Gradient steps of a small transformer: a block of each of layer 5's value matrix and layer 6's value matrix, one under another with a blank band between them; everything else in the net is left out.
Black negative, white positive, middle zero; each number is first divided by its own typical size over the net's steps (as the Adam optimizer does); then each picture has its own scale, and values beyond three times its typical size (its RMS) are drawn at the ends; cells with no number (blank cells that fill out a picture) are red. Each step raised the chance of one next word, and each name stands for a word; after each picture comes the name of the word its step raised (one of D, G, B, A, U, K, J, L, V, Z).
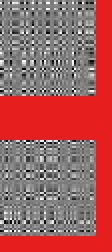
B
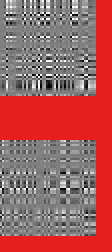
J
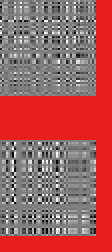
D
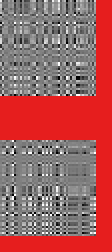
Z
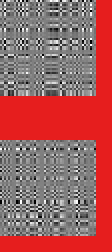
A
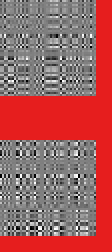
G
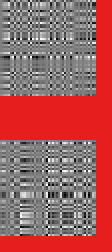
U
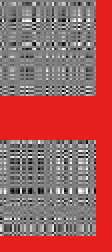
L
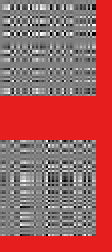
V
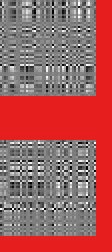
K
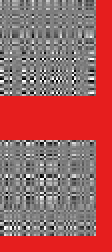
G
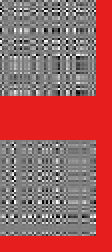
A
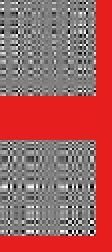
B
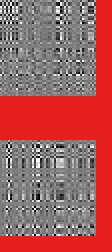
U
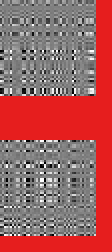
V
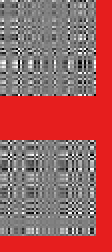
D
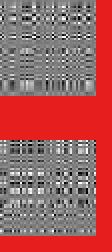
J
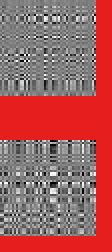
J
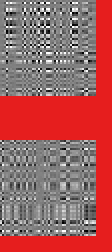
B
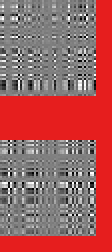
J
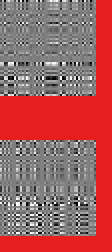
Z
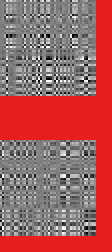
G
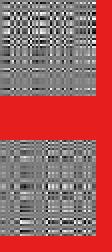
B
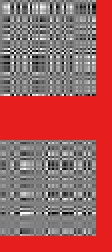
D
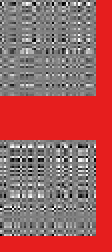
U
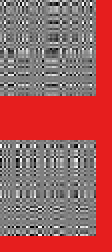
U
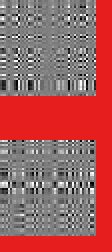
J
